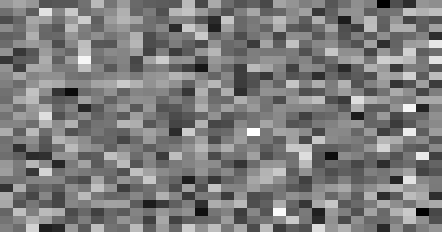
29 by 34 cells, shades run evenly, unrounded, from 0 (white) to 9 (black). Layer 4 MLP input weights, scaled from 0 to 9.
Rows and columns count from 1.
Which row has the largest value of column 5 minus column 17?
29
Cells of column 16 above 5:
11
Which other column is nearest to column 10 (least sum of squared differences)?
9
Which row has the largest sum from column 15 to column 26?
10
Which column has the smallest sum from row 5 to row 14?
32
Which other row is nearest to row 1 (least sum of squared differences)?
21
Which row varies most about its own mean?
27
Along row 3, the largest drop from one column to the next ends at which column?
18
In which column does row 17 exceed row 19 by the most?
30
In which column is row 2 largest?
25
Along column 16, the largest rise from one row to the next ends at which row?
6
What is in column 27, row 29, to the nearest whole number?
3
